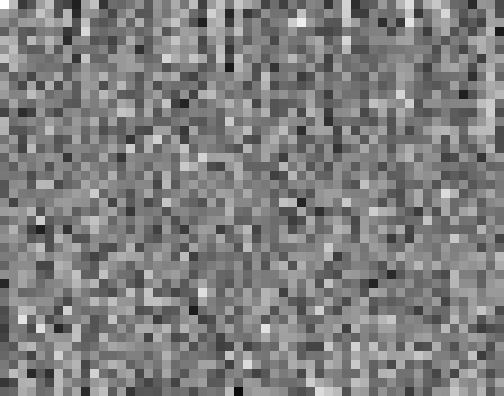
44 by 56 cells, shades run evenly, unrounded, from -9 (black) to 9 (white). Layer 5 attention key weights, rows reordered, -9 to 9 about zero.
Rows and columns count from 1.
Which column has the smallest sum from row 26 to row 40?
1
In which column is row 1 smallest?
9
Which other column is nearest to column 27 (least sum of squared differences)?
10
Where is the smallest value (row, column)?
44, 27
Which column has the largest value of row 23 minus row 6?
26
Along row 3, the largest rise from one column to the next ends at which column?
46
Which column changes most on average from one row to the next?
4
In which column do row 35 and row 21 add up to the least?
7
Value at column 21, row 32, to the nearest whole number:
-3
